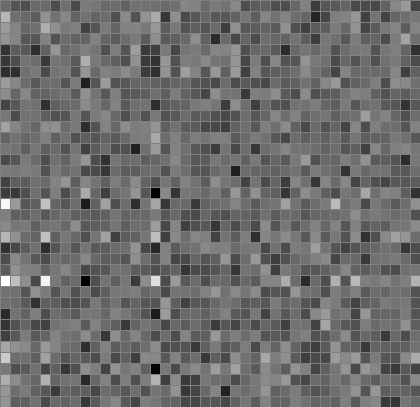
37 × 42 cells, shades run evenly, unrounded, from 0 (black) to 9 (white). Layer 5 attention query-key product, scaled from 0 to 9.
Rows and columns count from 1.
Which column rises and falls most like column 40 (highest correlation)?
39
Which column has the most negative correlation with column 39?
35
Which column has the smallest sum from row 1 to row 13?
25
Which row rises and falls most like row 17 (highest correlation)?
31
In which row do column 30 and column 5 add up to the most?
26
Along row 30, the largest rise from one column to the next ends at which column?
33
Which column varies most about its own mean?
1
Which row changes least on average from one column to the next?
20
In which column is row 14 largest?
16
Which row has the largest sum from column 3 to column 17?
3
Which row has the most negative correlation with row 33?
23
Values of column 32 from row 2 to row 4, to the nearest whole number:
1 3 2
